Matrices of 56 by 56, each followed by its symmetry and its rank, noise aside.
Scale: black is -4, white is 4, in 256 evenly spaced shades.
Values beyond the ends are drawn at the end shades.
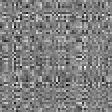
antisymmetric, rank four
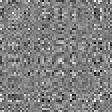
symmetric, rank five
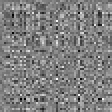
no symmetry, rank four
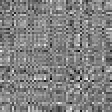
symmetric, rank four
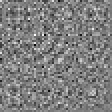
symmetric, rank six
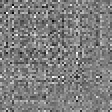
symmetric, rank six
